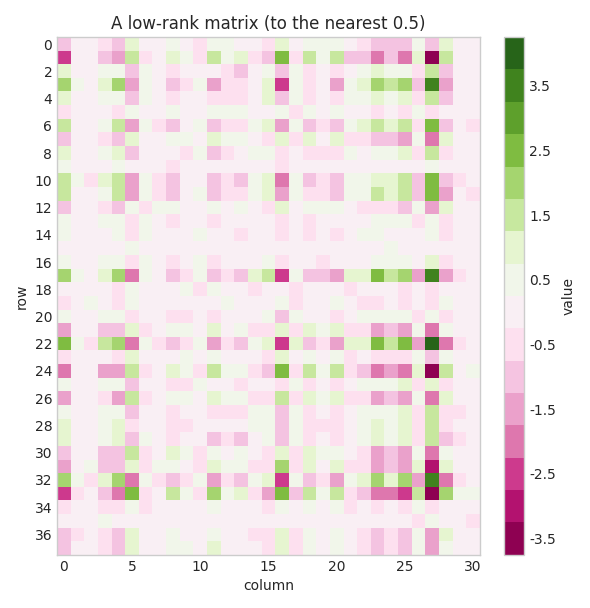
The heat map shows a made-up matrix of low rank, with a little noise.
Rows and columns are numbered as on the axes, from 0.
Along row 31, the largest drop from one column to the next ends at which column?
27
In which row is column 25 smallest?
33
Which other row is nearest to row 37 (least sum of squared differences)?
36
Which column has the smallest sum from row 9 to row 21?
16
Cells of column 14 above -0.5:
30
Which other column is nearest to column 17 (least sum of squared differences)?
22
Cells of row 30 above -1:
24
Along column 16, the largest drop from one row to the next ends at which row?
32
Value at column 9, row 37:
0.5
